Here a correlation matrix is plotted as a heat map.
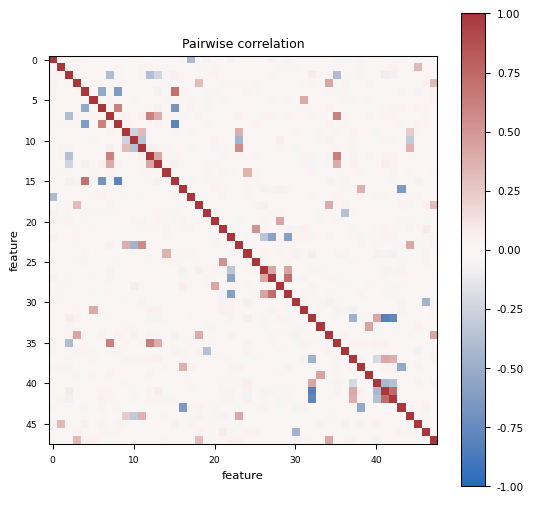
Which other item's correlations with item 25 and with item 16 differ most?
43
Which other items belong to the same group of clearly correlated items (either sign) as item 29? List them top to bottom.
22, 26, 27
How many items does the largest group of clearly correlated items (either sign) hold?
5
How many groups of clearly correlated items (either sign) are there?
16
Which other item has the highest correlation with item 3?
34
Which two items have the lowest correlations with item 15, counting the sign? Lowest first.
8, 6
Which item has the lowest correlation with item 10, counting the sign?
23
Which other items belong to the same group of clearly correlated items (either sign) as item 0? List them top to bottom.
17
